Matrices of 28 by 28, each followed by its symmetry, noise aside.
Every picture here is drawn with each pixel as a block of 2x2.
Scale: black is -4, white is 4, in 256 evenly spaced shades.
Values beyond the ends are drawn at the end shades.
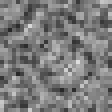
symmetric.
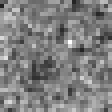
symmetric across the other diagonal.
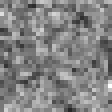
no symmetry.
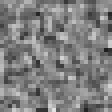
antisymmetric.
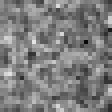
mirrored top to bottom.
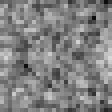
mirrored top to bottom.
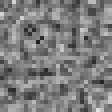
symmetric.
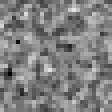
antisymmetric.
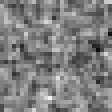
antisymmetric.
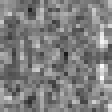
mirrored top to bottom.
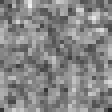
symmetric across the other diagonal.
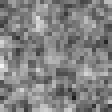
symmetric across the other diagonal.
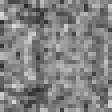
mirrored top to bottom.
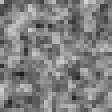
symmetric.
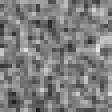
antisymmetric.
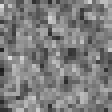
no symmetry.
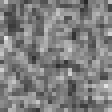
no symmetry.
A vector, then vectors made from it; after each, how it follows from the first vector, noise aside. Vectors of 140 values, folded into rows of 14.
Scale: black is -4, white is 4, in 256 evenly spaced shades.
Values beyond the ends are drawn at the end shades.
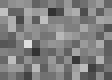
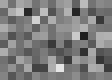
reversed, negated.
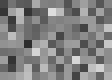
negated.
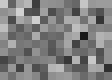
reversed, negated.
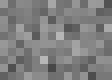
wrapped around, shrunk.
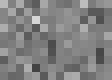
reversed, negated, partly zeroed.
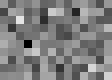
negated.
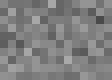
wrapped around, shrunk.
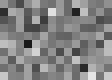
negated.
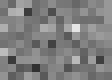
reversed, negated, partly zeroed.
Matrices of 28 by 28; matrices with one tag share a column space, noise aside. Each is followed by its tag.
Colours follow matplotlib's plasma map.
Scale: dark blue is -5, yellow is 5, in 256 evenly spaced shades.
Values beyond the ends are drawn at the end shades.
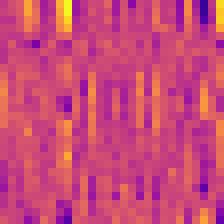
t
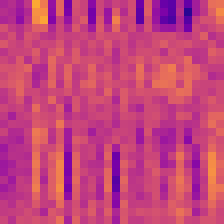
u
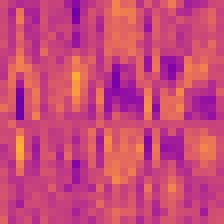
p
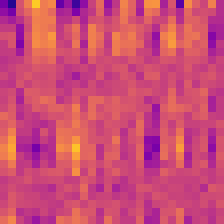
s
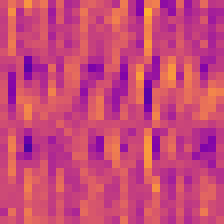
p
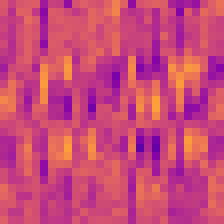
p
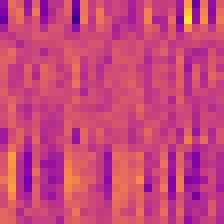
u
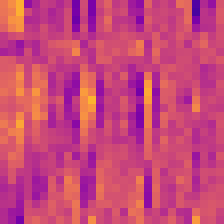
t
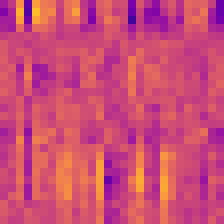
u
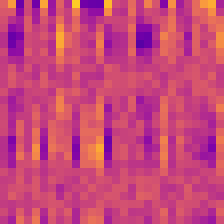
s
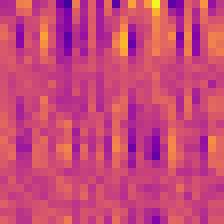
s
